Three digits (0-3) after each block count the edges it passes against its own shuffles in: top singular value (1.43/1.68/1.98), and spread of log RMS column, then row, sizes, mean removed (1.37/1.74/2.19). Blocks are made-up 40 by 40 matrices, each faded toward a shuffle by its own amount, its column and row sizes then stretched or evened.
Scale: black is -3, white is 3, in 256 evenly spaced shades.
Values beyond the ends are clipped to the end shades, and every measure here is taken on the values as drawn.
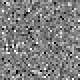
0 0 1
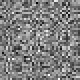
3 1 0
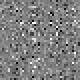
1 2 1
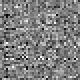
2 2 2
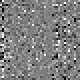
2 3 0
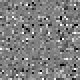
1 2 3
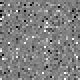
0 1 1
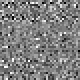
2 0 3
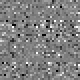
0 1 3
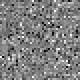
0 0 1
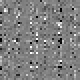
1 3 2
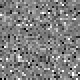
1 0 1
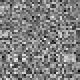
3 0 1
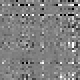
3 3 3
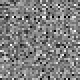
2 0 2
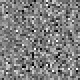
0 2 1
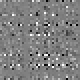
1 3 3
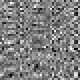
3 2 1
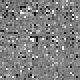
0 2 3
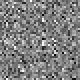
2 2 0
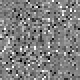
1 0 0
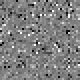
1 0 1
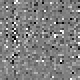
1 3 2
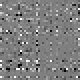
1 3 3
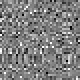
3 1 0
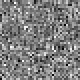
2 0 0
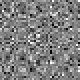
3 2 0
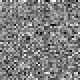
2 0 2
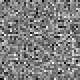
1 1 1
